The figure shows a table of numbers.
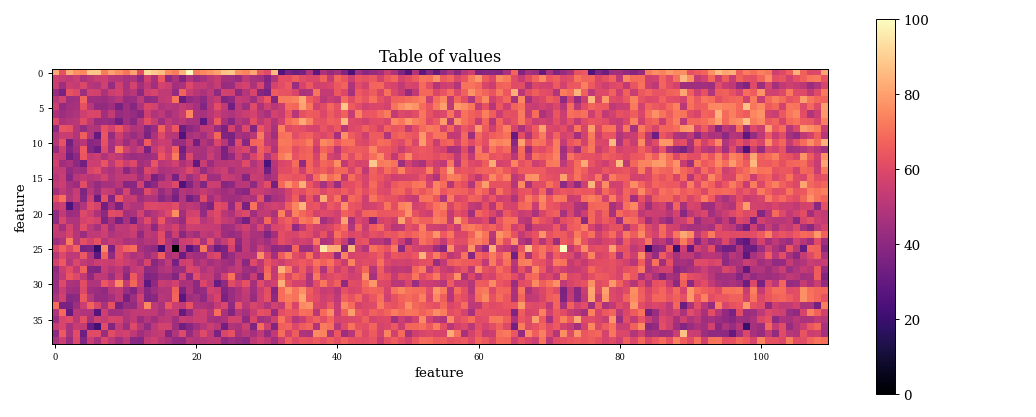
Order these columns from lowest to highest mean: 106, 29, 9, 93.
9, 29, 93, 106
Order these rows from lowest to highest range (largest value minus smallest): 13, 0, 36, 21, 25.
21, 36, 13, 0, 25
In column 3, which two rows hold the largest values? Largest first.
0, 25
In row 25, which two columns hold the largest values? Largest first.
72, 38
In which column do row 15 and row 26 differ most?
98
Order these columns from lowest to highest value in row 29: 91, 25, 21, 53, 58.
58, 21, 91, 53, 25
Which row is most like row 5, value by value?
7
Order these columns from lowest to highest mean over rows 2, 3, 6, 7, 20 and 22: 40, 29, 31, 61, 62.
29, 31, 62, 40, 61
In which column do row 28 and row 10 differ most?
109
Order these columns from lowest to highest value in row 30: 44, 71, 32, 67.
67, 44, 71, 32
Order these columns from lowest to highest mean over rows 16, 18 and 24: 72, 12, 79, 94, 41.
12, 94, 41, 72, 79
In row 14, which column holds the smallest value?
30
